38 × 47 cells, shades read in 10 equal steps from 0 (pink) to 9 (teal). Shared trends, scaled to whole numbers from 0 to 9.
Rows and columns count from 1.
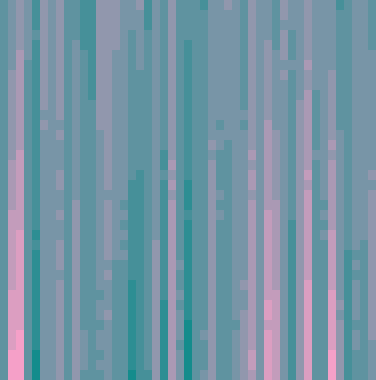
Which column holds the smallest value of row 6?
3
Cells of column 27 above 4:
15
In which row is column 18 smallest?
1
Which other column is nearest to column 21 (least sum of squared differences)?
17
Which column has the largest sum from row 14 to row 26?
24
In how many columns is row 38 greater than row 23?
12
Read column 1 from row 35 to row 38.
6 6 6 6
